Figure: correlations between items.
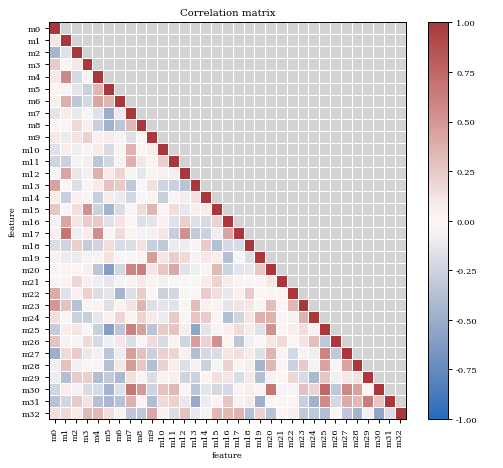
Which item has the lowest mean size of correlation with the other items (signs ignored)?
m21
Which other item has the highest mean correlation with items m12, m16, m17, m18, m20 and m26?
m1
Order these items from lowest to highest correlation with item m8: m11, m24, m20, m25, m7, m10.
m10, m11, m24, m7, m25, m20
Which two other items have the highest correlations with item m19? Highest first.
m9, m24
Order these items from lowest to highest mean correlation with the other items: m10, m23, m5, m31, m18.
m5, m18, m31, m10, m23
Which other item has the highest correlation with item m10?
m7
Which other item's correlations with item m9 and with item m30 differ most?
m25
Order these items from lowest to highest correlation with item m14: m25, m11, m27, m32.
m27, m25, m32, m11
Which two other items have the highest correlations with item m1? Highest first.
m17, m4
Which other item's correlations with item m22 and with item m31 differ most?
m0
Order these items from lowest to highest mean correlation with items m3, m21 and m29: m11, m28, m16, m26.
m11, m28, m26, m16
